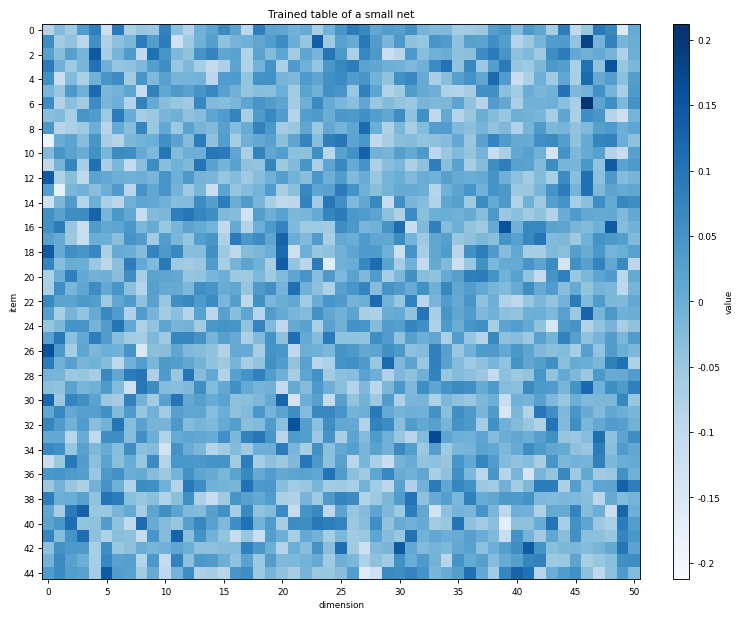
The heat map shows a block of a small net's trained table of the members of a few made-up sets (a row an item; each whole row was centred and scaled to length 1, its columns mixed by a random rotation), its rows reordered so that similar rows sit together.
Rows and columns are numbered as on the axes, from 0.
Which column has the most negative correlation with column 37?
19
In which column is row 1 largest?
46
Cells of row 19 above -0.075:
44
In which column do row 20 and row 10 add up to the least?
49
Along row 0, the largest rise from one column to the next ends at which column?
6
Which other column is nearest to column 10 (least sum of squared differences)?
27
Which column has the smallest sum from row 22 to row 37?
39
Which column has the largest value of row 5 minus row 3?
14
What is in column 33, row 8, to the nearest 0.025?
0.025
